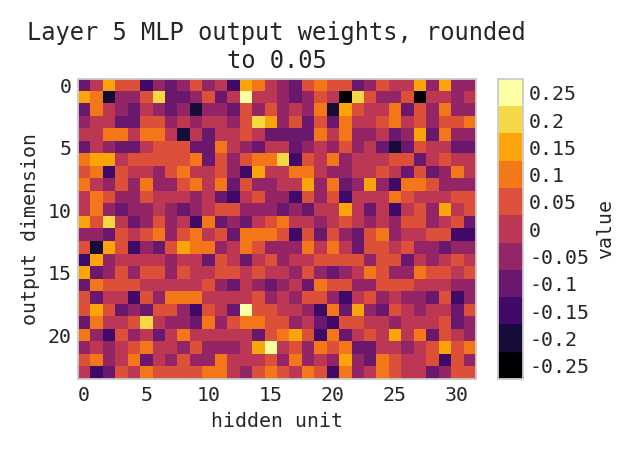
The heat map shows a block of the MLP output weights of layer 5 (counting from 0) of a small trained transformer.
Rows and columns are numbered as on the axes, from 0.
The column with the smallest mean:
12
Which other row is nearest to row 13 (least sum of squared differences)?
17
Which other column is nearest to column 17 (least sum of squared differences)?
30
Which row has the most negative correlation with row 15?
16
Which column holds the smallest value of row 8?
25
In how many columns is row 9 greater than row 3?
10
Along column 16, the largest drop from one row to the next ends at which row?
7
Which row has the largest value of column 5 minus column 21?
1
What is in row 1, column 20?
0
